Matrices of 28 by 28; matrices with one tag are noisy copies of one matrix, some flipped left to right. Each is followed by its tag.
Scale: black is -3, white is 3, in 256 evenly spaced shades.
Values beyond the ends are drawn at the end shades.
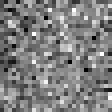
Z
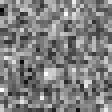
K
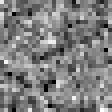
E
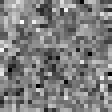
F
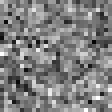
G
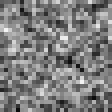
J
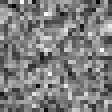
J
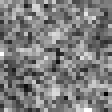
G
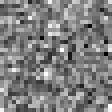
K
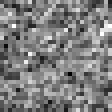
J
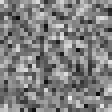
K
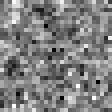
F
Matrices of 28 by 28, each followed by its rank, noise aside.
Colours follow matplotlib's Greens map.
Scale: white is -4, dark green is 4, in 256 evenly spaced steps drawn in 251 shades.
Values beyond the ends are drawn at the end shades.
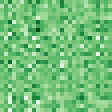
four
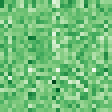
four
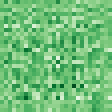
four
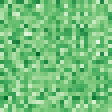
eight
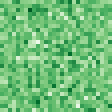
eight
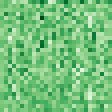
eight
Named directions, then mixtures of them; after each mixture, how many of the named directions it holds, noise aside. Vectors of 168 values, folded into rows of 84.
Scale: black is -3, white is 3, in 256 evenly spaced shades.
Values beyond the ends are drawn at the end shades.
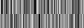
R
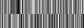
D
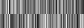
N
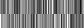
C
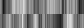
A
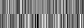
two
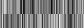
two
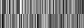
four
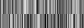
three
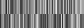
two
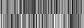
four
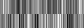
three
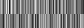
two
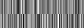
three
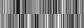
four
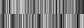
two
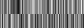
one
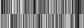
four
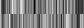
four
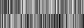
three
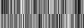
four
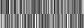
four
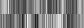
two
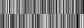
one
